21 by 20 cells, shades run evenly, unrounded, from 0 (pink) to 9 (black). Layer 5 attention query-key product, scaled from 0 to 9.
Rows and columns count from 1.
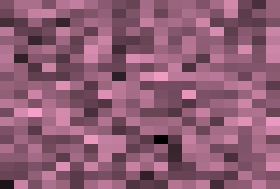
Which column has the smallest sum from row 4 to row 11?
8
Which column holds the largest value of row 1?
19
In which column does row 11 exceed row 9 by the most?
12
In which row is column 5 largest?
3
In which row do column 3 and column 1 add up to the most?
21
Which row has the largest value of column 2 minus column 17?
7
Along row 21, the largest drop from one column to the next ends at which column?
2
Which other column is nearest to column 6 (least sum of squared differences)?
16
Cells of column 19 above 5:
3
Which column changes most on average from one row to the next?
5
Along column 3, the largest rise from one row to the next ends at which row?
14
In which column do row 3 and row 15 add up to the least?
11
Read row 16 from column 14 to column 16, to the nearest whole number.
2 3 3
